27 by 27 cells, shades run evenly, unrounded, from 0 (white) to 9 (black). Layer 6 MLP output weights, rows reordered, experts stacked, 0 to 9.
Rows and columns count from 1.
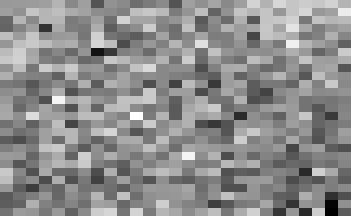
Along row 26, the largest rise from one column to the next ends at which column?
26
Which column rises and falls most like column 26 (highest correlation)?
22
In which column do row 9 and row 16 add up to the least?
12
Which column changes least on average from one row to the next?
21
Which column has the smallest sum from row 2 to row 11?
23
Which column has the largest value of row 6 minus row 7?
27
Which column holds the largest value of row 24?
3
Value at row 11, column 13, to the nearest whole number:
4
